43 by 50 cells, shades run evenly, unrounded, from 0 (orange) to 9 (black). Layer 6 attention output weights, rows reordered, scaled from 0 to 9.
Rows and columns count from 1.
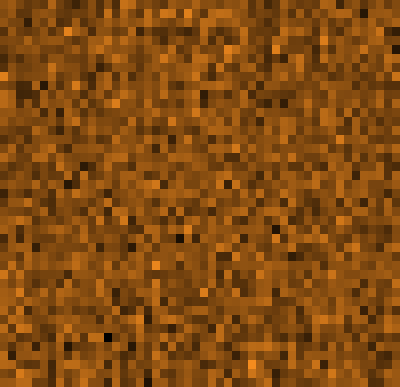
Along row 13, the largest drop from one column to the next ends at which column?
9
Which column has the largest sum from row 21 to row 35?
48
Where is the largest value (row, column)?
38, 14
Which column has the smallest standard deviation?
47
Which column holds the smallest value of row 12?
15
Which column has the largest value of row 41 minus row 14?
41
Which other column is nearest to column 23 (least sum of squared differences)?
12
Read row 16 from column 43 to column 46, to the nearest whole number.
1 4 4 3
